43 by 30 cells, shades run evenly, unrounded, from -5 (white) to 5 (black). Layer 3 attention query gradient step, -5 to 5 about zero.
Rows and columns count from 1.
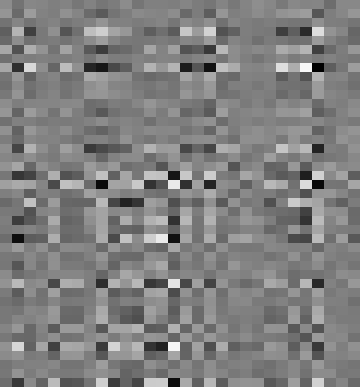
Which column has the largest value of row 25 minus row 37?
15
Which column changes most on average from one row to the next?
27
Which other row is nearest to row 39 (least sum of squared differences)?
32
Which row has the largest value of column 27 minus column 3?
8
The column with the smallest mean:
13
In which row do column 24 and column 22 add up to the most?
4
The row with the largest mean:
23
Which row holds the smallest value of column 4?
39
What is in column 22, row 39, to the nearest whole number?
1
